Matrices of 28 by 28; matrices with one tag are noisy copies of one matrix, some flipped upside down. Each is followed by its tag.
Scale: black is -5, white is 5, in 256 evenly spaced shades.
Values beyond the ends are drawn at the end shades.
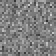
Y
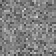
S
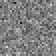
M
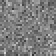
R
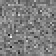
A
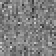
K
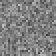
Y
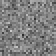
Y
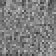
R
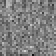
R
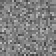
S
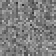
K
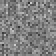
Y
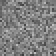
S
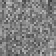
R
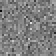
M
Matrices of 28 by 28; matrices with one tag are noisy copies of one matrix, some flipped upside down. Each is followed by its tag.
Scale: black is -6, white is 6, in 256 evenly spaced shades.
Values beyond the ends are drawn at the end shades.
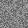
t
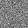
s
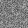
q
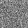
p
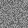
s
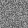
s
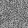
p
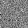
s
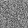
p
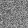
q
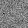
s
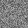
s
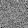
s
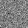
q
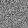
s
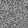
s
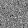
p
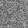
q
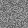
s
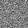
s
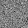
s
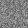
t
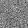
p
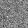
q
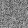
p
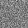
p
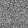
t
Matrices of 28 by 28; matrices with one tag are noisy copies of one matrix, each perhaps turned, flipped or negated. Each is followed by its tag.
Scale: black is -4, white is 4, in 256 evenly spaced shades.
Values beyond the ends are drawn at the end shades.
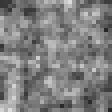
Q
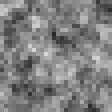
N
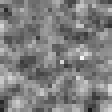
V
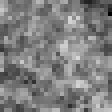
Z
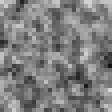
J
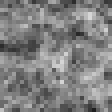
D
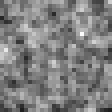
J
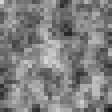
D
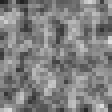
V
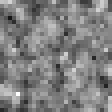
V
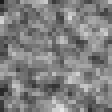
J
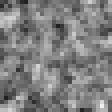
V
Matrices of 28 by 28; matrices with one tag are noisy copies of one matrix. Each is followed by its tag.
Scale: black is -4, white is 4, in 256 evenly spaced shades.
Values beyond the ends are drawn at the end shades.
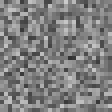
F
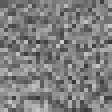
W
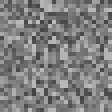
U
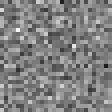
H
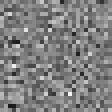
H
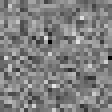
F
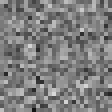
U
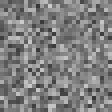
U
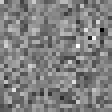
F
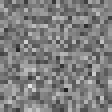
W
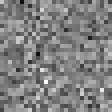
U
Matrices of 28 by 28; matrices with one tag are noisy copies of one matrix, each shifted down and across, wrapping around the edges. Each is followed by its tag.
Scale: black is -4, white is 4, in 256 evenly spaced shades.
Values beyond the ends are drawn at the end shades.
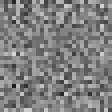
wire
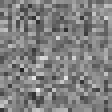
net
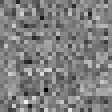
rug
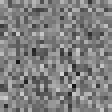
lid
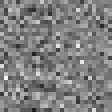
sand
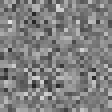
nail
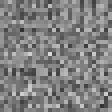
lid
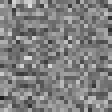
sand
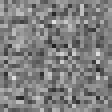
rug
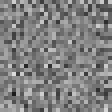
lid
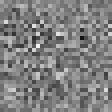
nail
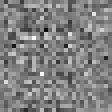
rug
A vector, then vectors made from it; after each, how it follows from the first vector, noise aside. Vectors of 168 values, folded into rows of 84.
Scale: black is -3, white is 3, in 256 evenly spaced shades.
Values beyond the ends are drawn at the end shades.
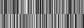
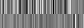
negated, partly zeroed.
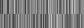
reversed, shrunk.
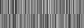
reversed, shrunk.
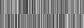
negated, shrunk.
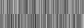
negated, shrunk.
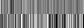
wrapped around, negated, partly zeroed.
